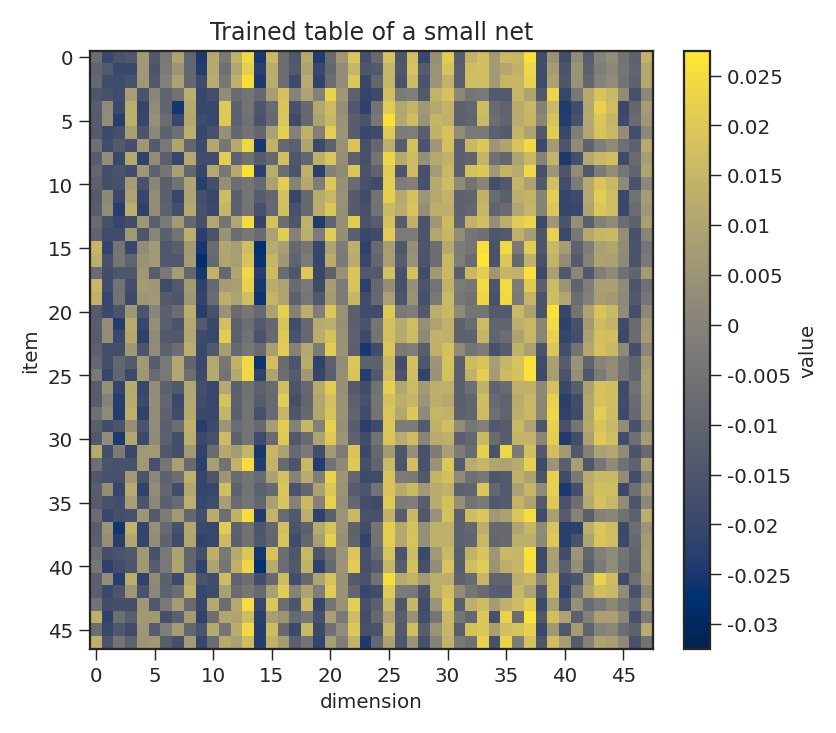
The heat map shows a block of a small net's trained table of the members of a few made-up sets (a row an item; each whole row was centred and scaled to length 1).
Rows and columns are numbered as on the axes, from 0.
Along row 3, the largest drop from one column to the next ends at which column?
40
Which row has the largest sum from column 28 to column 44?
24
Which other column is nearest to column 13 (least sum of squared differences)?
22
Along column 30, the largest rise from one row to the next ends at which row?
32
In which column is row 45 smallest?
14
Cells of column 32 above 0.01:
15
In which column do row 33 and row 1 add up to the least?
9
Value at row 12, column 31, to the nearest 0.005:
-0.01
